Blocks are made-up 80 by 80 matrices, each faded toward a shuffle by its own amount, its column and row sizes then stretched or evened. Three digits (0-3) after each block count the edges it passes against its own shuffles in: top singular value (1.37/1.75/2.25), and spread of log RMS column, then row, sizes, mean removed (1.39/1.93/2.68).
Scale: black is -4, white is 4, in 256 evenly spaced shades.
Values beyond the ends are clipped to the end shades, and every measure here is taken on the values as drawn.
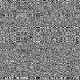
3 0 3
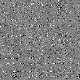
0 1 2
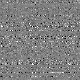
0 1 3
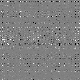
3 2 3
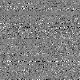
0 1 3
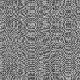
3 1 0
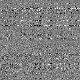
2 1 3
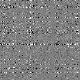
2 2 3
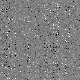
0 2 0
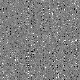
0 2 0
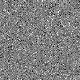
2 1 0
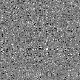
2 1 1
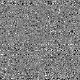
0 2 3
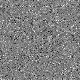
1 0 1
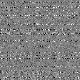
2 0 3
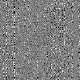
2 3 0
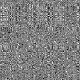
3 2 1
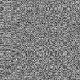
3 1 1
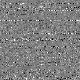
2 0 3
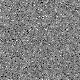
0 0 1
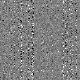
1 3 0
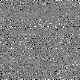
0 0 3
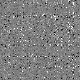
1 2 2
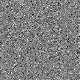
1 1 0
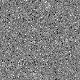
1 1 0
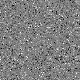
2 0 0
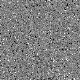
0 1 1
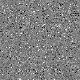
0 1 2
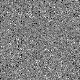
0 1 1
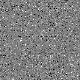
0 1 2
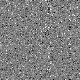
1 1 0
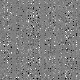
0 3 1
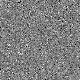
0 1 0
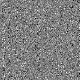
1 2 0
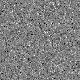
1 0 0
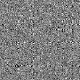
2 2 2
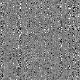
1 3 1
